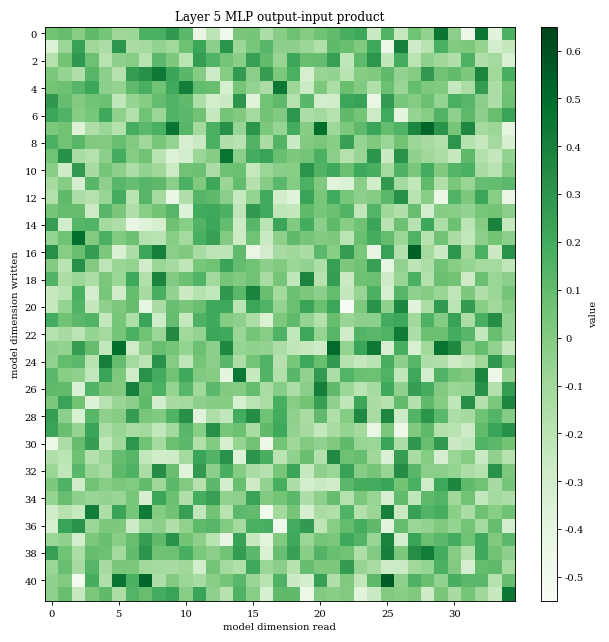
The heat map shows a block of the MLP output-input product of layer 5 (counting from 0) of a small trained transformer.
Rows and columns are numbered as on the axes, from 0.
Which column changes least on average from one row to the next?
4
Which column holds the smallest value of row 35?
16
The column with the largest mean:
29
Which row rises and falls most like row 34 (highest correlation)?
2
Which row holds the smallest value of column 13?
0
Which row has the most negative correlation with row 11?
17
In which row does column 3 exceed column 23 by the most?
35
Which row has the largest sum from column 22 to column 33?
7
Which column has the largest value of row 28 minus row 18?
25
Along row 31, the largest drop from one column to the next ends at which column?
14
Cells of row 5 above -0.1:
25
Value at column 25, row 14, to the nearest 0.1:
-0.2
